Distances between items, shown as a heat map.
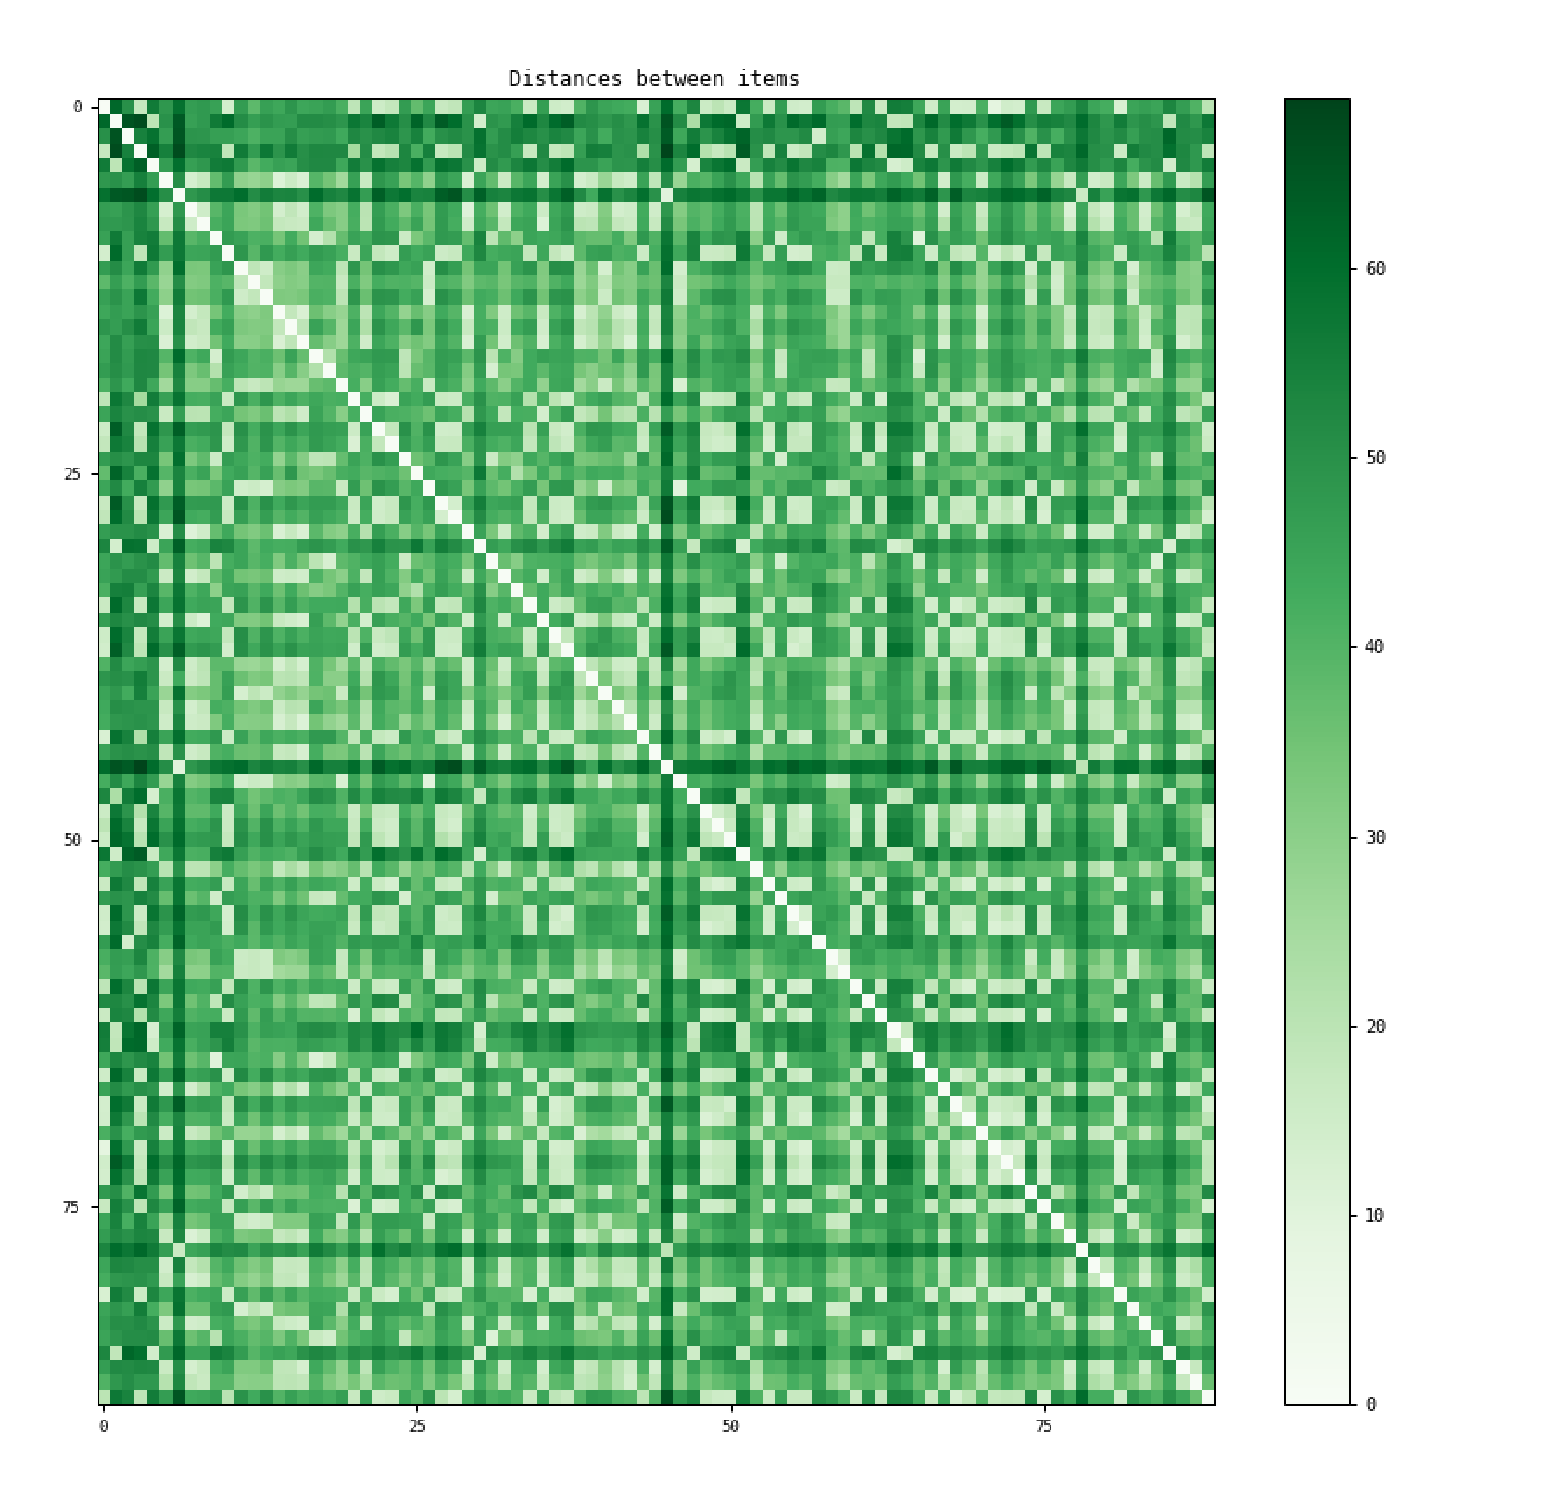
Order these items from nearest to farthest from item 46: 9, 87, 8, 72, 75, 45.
87, 8, 9, 75, 72, 45
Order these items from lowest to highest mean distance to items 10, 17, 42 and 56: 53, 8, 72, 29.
53, 72, 29, 8
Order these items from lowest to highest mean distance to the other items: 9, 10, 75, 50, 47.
75, 10, 50, 9, 47
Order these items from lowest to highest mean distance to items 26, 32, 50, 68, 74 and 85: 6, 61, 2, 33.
33, 61, 2, 6
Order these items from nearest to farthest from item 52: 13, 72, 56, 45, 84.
84, 13, 56, 72, 45
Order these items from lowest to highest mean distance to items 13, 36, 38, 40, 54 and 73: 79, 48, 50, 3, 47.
48, 79, 50, 3, 47
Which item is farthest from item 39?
3
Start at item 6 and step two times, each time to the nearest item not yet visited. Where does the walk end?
78
